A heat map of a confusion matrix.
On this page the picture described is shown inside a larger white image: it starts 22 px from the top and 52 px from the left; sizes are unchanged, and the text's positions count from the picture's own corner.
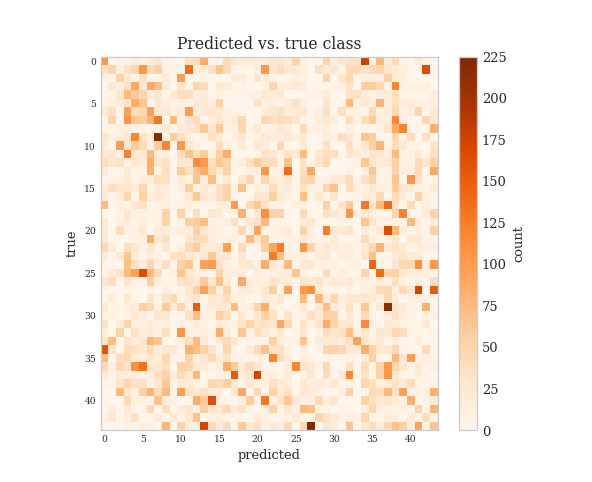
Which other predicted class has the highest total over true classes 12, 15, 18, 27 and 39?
43
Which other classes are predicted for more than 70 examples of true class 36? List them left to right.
4, 5, 16, 25, 37
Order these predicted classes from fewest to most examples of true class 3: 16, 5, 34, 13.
16, 5, 13, 34
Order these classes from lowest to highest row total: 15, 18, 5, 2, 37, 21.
2, 21, 5, 15, 18, 37
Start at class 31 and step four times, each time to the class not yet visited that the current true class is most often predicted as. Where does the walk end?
24
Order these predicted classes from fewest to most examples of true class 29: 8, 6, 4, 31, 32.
31, 4, 32, 6, 8
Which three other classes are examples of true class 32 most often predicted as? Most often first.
10, 15, 18
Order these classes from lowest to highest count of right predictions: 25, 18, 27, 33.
25, 18, 33, 27
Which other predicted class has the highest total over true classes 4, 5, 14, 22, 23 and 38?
3
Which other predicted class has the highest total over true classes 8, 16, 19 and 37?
20
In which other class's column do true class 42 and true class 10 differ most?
8
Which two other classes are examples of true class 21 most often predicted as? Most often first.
6, 19
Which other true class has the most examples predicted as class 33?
1
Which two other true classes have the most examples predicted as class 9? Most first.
7, 28
